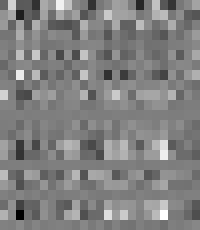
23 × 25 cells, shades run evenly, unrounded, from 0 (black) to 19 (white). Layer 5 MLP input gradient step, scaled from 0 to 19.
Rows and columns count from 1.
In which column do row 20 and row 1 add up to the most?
8
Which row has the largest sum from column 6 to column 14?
1
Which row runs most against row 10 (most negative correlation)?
7
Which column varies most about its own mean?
3
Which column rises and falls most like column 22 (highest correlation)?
18
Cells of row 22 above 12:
7
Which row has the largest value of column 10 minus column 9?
21
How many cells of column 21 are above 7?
20
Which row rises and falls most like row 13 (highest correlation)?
9
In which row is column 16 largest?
22
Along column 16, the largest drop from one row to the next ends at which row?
23
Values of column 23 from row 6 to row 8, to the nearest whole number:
7 10 8
